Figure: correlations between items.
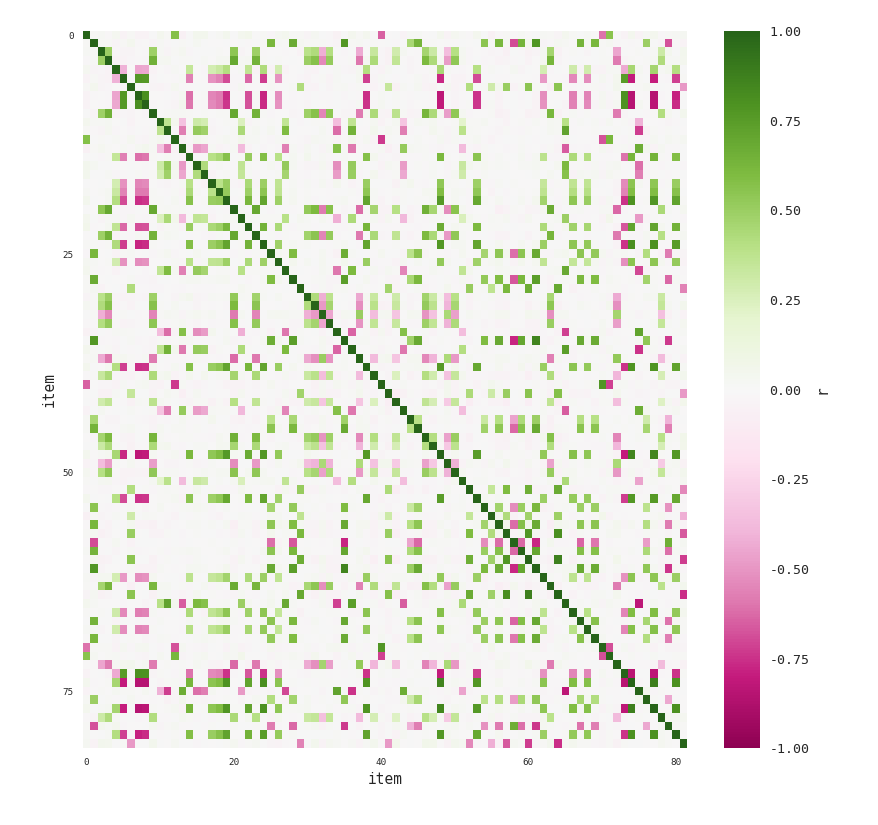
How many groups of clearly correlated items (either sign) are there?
6
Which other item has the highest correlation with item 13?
75
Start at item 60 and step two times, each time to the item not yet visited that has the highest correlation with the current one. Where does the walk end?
57
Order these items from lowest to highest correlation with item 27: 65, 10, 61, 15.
61, 10, 15, 65
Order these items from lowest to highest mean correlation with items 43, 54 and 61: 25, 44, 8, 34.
8, 34, 44, 25
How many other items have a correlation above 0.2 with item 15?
8
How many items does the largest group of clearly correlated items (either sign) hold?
21
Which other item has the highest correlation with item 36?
65
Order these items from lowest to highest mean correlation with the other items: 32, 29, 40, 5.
5, 32, 40, 29
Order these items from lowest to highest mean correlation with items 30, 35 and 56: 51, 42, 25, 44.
51, 42, 44, 25
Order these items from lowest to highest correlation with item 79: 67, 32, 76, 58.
67, 76, 32, 58
